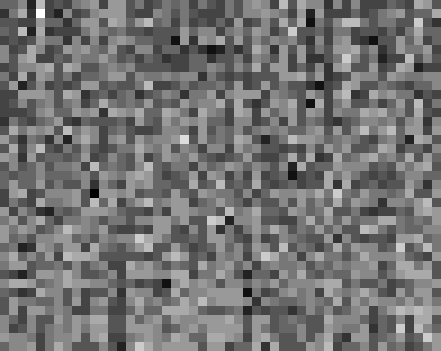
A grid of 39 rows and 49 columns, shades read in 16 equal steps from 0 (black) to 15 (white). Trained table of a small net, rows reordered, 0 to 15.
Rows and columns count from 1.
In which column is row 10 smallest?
36
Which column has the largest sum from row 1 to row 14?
5
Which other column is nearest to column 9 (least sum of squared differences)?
38
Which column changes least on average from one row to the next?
18
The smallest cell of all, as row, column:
22, 11
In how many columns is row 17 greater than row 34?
14
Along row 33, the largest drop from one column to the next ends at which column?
28
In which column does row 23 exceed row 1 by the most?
17
